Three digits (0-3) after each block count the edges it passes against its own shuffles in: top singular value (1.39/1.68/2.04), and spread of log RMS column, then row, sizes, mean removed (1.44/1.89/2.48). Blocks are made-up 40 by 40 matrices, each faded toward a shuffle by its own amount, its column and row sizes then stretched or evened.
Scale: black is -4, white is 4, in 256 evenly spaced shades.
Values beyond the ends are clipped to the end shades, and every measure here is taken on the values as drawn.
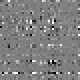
2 2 3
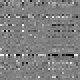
3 1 3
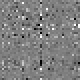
2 2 2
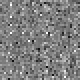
0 0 0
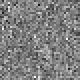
0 1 0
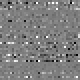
1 0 3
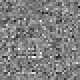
2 0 1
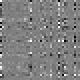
3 3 2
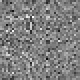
2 2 1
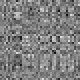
3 1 2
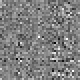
1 2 1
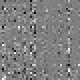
1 3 2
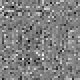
2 0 1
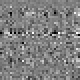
2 1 3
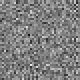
2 1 0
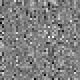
1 2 0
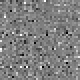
1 0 1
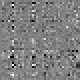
2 2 2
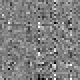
2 2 1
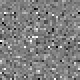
1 1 1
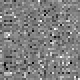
2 1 1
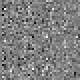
0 2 0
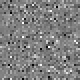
1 1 2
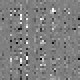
1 3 1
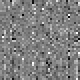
2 2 0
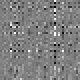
3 3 2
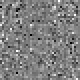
0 2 0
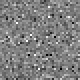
0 0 1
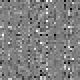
1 3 0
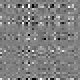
3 2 3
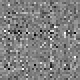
2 2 2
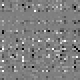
1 2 3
